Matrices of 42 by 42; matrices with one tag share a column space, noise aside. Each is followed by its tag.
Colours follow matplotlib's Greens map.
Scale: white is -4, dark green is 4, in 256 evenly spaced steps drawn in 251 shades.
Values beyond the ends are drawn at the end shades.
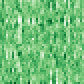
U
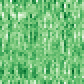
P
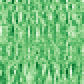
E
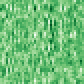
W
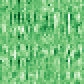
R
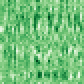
R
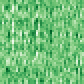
W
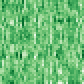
U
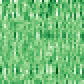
P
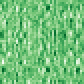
W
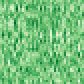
W
